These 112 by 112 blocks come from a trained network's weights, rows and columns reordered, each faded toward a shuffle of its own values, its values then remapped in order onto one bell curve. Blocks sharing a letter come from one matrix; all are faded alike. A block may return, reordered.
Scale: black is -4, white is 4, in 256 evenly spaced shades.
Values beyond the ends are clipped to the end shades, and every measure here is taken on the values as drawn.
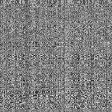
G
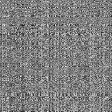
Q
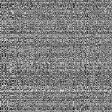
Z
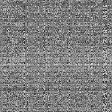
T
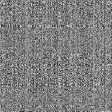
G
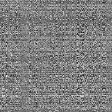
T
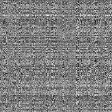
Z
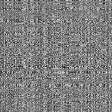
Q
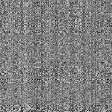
G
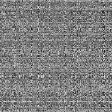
T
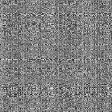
G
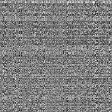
Z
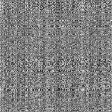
Q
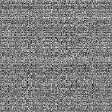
Z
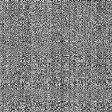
G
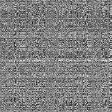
Z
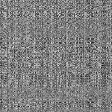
Q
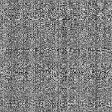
G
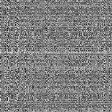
T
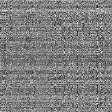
T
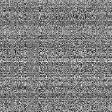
Z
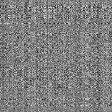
G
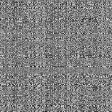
G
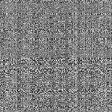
Q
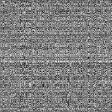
Z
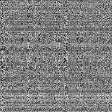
T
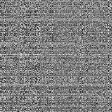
T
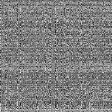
T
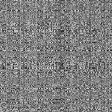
G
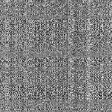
Q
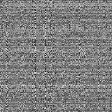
T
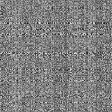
G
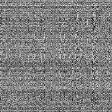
Z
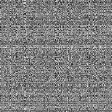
T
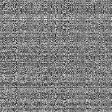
Z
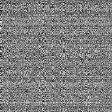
T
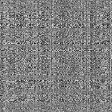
Q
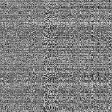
Z
